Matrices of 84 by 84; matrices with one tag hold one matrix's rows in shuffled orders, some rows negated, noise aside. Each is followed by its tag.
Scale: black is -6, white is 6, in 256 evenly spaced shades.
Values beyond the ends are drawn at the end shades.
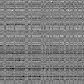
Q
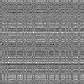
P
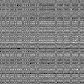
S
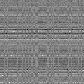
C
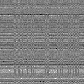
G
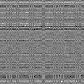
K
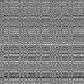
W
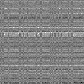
W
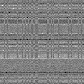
C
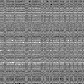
Q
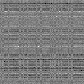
W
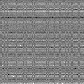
P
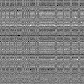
S
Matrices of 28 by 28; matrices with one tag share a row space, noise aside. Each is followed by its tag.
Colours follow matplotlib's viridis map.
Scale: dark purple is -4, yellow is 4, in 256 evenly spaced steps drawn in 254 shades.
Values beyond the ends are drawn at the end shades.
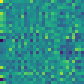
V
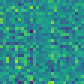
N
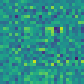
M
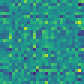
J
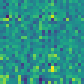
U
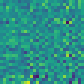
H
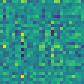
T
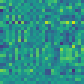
V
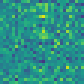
M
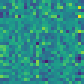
J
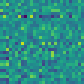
U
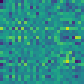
V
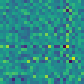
H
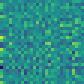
V
